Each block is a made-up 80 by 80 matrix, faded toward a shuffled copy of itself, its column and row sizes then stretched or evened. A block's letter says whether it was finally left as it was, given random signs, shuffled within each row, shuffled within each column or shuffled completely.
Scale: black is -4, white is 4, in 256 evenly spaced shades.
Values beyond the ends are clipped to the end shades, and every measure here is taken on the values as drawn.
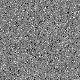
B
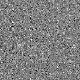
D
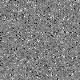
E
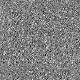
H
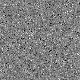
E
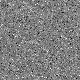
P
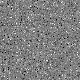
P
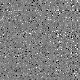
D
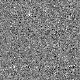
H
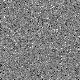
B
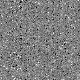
B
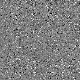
H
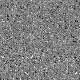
E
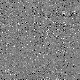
H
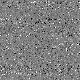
E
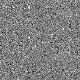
H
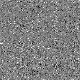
H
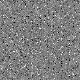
B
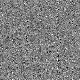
B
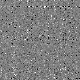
H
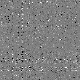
D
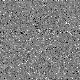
E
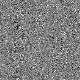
B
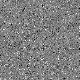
H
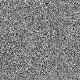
H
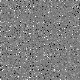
H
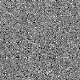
D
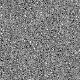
B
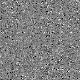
H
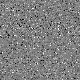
E
